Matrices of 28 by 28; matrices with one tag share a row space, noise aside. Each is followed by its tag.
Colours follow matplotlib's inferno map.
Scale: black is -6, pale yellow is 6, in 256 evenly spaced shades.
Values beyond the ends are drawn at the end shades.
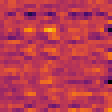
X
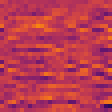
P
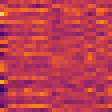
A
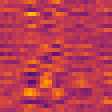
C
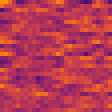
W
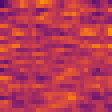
W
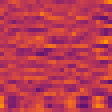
P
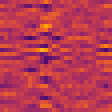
C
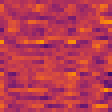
P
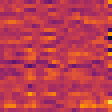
X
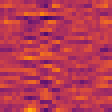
C
